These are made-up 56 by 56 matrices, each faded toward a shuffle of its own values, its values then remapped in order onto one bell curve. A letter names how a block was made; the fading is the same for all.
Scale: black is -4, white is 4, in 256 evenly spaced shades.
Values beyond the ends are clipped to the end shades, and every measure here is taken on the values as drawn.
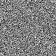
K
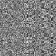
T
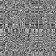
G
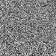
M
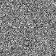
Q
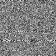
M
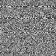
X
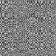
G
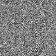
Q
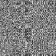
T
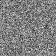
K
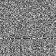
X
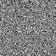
M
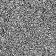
K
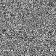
M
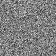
K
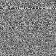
X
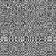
G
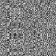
T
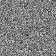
Q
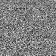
M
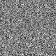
M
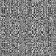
T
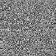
X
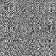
T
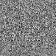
Q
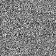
Q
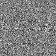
M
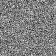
K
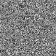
Q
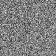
K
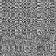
G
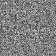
Q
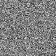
M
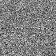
M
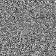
M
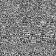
X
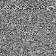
M
